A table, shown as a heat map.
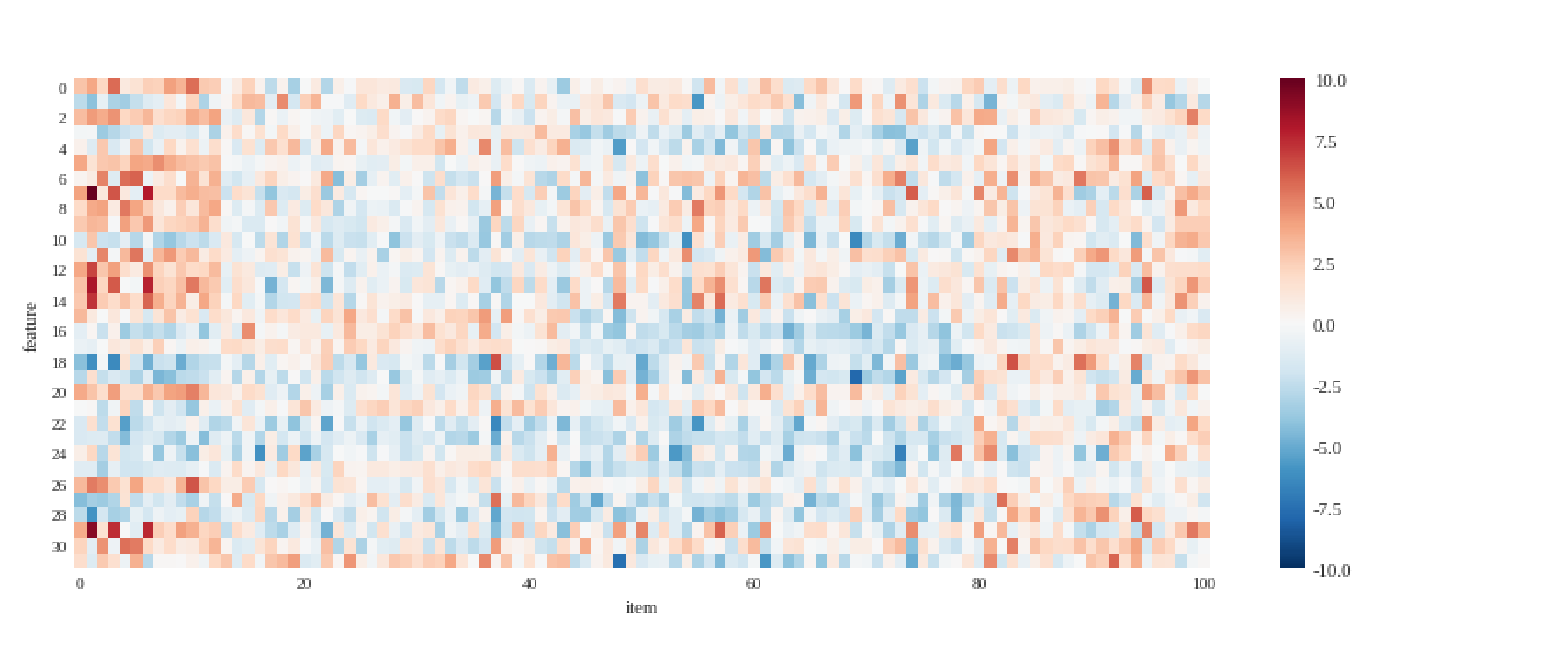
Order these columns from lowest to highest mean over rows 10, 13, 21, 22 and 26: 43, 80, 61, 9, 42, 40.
43, 40, 42, 9, 61, 80
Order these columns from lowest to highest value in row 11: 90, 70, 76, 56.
56, 76, 70, 90
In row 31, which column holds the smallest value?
48
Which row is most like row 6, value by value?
30
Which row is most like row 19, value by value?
10
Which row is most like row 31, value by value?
4
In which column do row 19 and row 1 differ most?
69
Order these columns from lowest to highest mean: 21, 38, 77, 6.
77, 38, 21, 6
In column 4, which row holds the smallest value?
22
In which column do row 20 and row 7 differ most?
1
